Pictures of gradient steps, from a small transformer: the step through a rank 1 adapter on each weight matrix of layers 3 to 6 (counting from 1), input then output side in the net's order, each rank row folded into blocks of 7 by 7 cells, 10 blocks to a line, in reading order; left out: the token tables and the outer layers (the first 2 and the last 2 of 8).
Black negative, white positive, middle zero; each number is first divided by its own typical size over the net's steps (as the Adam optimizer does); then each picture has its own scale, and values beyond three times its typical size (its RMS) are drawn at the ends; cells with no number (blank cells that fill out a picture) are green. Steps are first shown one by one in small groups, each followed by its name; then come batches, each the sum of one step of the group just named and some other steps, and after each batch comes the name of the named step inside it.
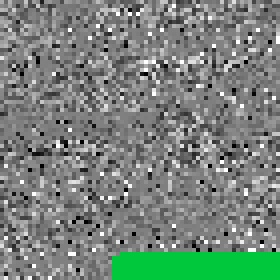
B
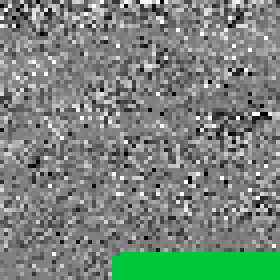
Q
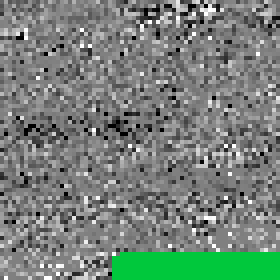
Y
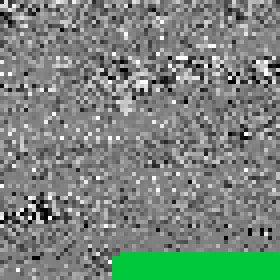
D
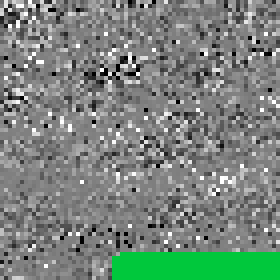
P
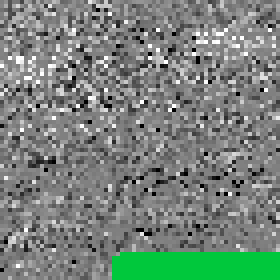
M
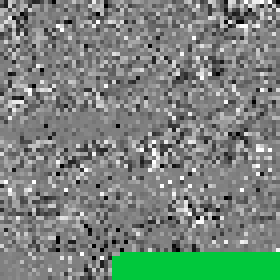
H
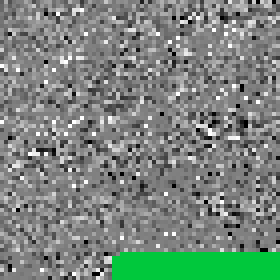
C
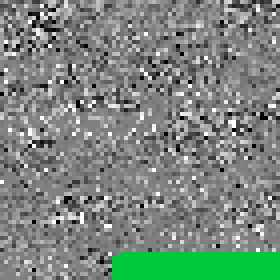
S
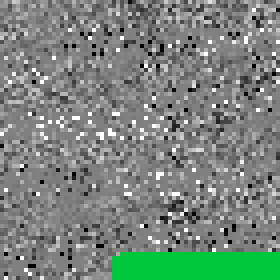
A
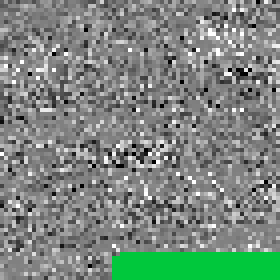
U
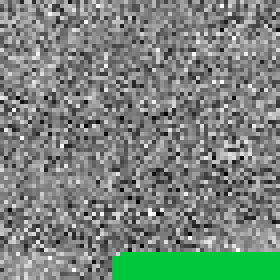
M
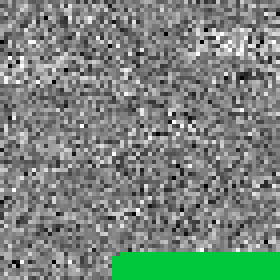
U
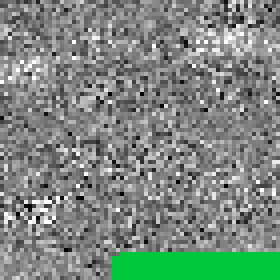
U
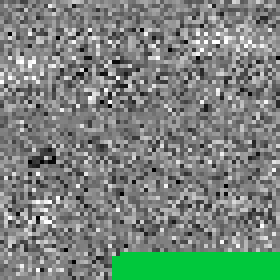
M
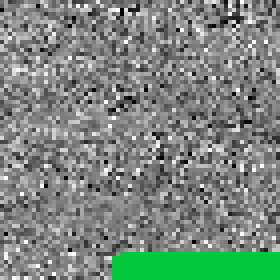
C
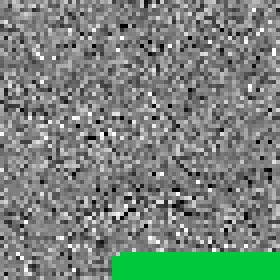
A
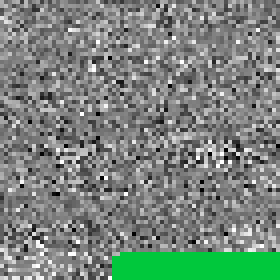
B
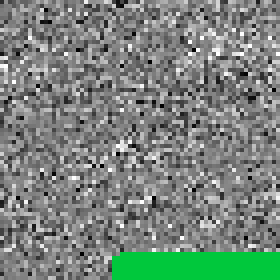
U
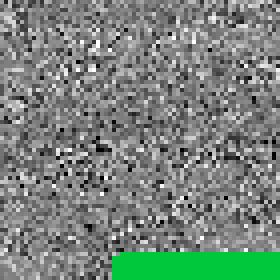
H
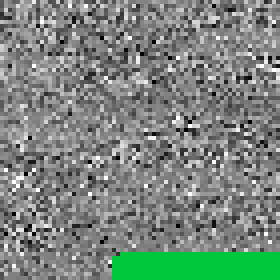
D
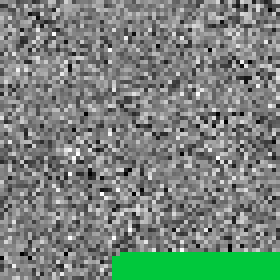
S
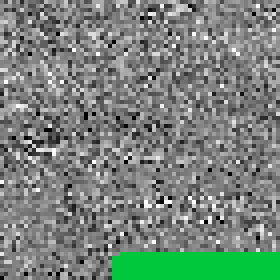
S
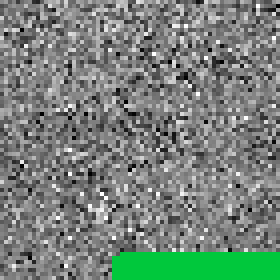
S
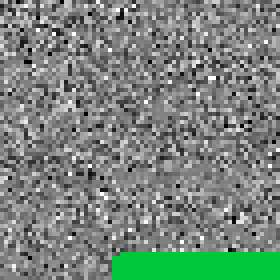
S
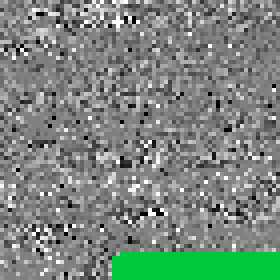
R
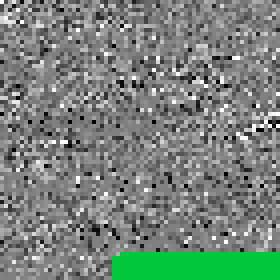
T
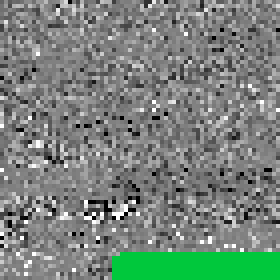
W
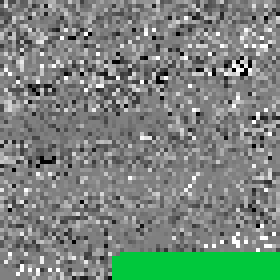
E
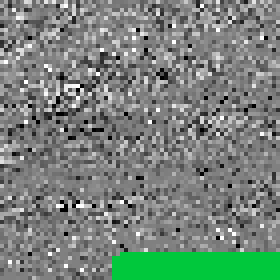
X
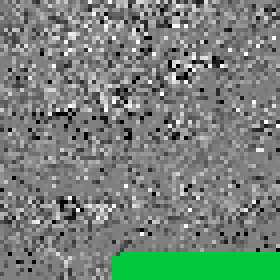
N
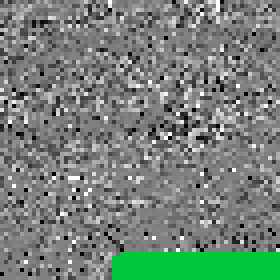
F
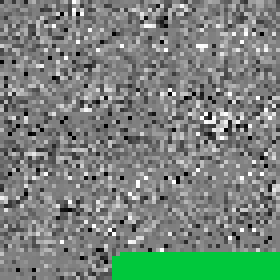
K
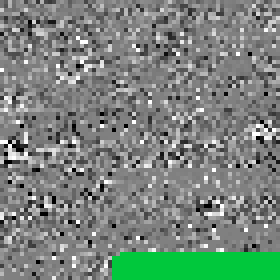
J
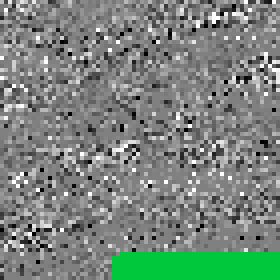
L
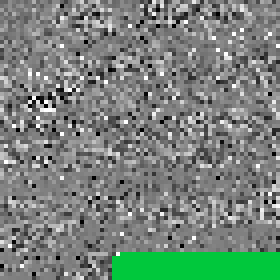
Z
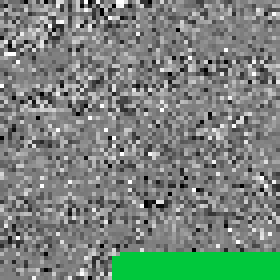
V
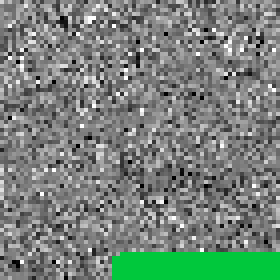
R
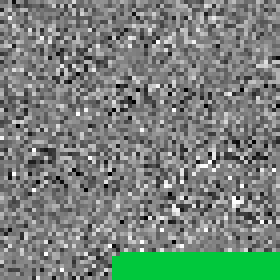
K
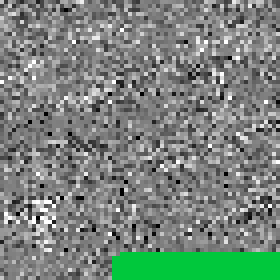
T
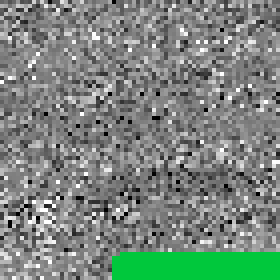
W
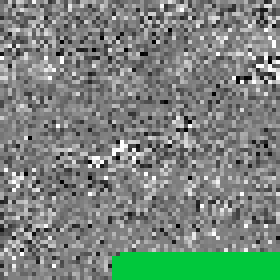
L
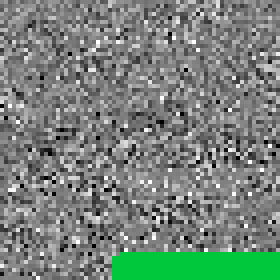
F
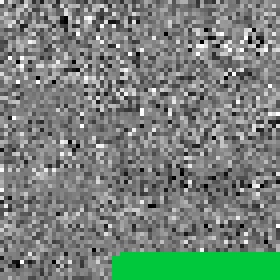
T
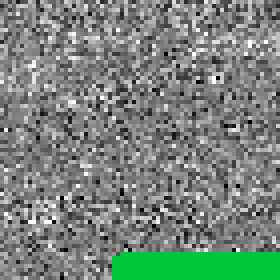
N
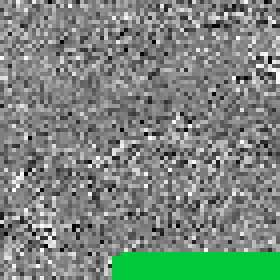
L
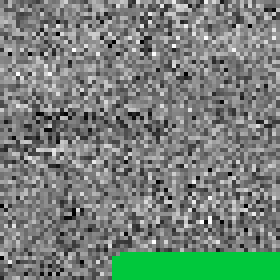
N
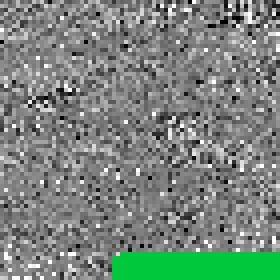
Z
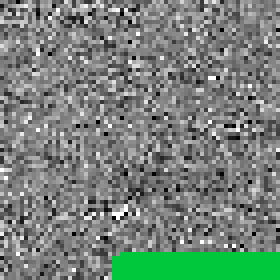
W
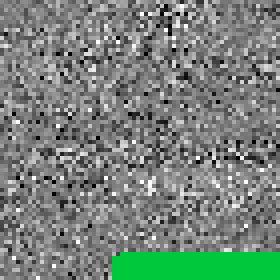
N
